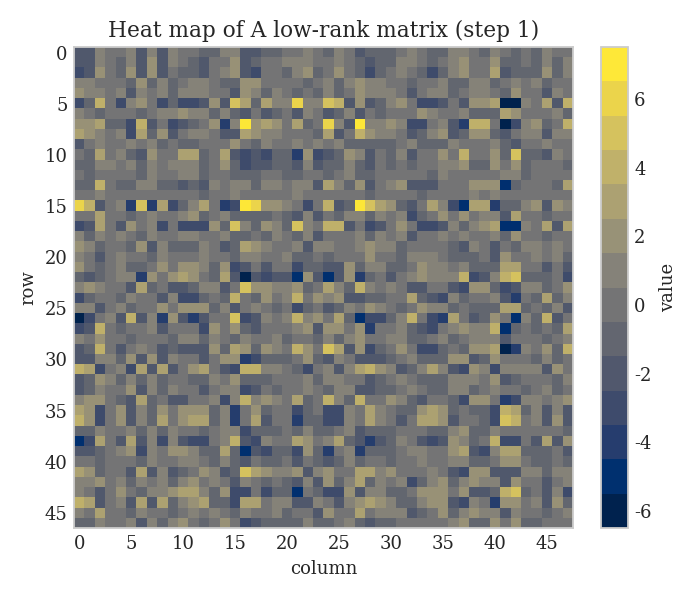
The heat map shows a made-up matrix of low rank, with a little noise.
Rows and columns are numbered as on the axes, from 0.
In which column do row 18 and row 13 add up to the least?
41
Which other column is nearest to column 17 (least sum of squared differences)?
1
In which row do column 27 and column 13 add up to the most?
7
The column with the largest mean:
2
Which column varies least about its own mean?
3
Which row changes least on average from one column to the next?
14
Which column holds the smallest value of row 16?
32
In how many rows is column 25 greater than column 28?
24
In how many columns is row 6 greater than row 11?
17
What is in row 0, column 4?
0
